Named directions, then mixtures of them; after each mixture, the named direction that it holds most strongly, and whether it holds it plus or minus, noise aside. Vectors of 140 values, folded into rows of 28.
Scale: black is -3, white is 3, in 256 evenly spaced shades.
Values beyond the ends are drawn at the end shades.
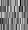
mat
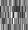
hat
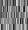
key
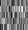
hat, minus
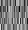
key, plus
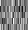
hat, plus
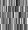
key, minus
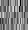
mat, plus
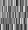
key, minus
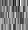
key, plus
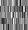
hat, plus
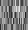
hat, minus
